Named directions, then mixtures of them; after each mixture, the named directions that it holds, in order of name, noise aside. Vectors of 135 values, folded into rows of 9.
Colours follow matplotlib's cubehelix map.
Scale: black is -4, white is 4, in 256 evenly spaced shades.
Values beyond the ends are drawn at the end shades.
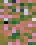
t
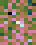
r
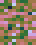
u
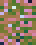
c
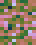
u.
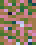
c, r, t.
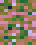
u.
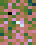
r.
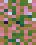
c, r, t.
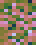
c, r, u.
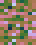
u.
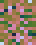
c, u.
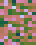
c, t, u.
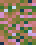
c, u.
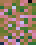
c, r.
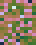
c.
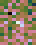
r.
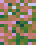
c, r, t.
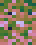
r, u.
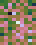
r.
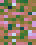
u.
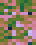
r, t, u.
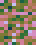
u.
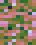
u.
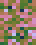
c, t, u.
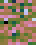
t.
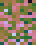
c, r, u.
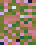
c.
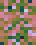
c, t, u.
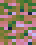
r, t, u.
